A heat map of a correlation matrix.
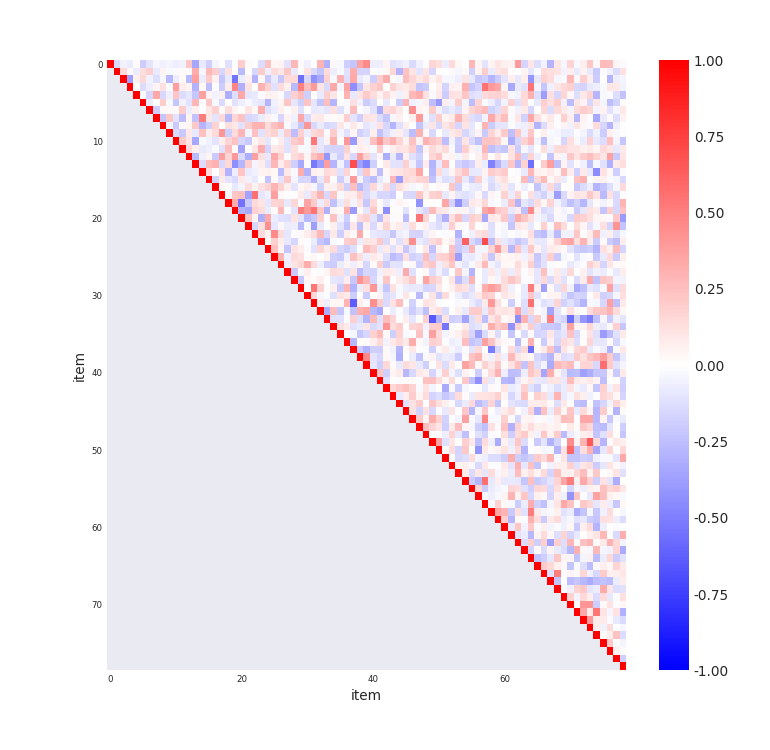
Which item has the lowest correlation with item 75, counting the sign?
35
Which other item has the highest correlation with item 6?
46
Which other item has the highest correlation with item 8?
30
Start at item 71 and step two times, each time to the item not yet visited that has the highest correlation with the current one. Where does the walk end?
56
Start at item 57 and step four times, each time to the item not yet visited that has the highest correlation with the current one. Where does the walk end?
50
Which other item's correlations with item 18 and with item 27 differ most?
53
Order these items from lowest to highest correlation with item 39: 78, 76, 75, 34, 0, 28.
78, 34, 76, 28, 0, 75
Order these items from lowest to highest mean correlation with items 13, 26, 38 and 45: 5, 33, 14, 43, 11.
14, 43, 33, 11, 5
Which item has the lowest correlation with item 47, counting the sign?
18
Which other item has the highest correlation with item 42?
34
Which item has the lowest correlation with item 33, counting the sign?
49
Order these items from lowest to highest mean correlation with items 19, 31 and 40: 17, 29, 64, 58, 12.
17, 12, 58, 64, 29
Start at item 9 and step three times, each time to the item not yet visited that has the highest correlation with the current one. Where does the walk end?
25
